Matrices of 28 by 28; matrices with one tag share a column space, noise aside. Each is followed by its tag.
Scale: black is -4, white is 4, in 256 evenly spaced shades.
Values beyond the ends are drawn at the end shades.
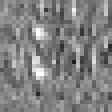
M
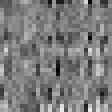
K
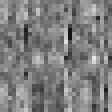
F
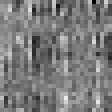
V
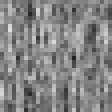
F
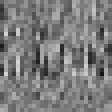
M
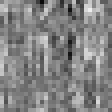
V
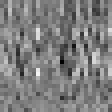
M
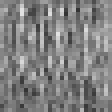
F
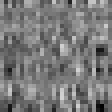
K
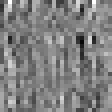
V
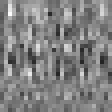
M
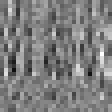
M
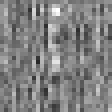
F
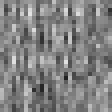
F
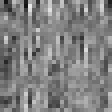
V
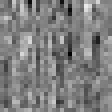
V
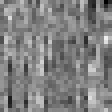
V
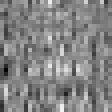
K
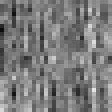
F
